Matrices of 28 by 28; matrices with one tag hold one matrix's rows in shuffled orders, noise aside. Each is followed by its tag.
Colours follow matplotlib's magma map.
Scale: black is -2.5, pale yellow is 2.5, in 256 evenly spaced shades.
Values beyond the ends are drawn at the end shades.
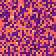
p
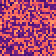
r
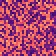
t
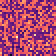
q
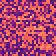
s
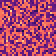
t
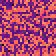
r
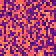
t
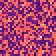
q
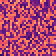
p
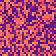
t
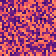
q
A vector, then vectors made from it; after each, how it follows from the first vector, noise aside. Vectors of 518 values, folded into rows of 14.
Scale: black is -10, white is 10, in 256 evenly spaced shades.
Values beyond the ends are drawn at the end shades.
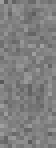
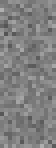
wrapped around.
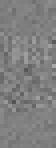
reversed, negated, partly zeroed.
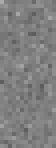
partly zeroed.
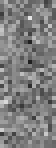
wrapped around, negated, scaled up.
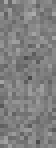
negated.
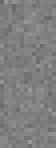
negated, shrunk.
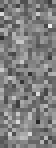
wrapped around, negated, scaled up.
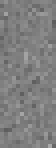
reversed, negated, partly zeroed.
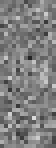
wrapped around, negated, scaled up.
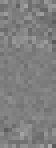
reversed, negated, partly zeroed.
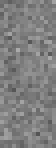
wrapped around.
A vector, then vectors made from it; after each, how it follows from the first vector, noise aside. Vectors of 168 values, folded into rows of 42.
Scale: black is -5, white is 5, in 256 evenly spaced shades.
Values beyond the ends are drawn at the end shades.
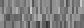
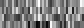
scaled up.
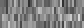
wrapped around, negated.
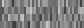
sign-scrambled.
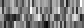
scaled up.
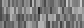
sign-scrambled.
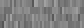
reversed, negated, shrunk.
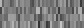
sign-scrambled.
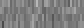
reversed, negated, shrunk.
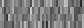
sign-scrambled.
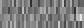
wrapped around, negated.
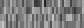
reversed.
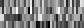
scaled up.
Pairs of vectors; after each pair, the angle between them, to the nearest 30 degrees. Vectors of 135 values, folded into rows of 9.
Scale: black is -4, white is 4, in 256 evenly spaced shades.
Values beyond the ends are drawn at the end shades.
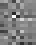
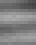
90 degrees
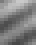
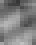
150 degrees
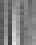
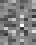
90 degrees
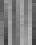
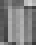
60 degrees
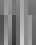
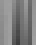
90 degrees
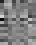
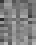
30 degrees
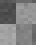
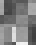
60 degrees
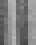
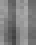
150 degrees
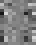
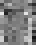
150 degrees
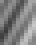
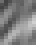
60 degrees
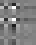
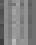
90 degrees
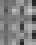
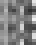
150 degrees
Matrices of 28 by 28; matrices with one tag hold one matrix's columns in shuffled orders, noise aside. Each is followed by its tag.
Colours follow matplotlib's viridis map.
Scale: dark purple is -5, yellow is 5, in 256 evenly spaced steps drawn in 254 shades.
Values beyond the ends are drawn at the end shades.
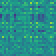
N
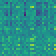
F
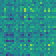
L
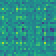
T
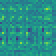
T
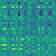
F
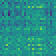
F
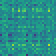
L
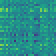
L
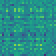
L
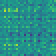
L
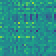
N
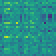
N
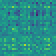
F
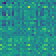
F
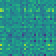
L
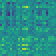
F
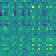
F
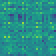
N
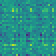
L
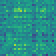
L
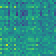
F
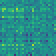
L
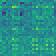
F
